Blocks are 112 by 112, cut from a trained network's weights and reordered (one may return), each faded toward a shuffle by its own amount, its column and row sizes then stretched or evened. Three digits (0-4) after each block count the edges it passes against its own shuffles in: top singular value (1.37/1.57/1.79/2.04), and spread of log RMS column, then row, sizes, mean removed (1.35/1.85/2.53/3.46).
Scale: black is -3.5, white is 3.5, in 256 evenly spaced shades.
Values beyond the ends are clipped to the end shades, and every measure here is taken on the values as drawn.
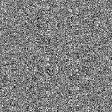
4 3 0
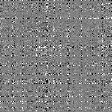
2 4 4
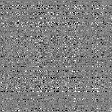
0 3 4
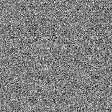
3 0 1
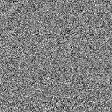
4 0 2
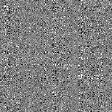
1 4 3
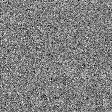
0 0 0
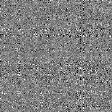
1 3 3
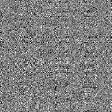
4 3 2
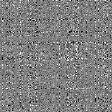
1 4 3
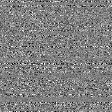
0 1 4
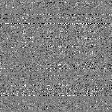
2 2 4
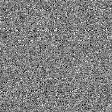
0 1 3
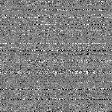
3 2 4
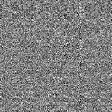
4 2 0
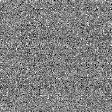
1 2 1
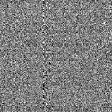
4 3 0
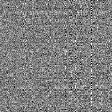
4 3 0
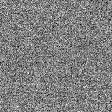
2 0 0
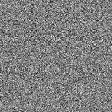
4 0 1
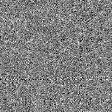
1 2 2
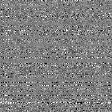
0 2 4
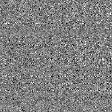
2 2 3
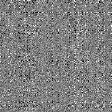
2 3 3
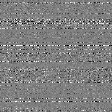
3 1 4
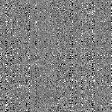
2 4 3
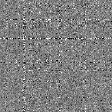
2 3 3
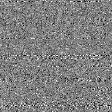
2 1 3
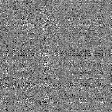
4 3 3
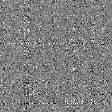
2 3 3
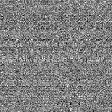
4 0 2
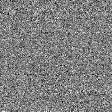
0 0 2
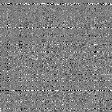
3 2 4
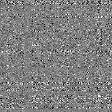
2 3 4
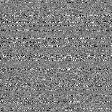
0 0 4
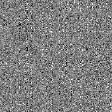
0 3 2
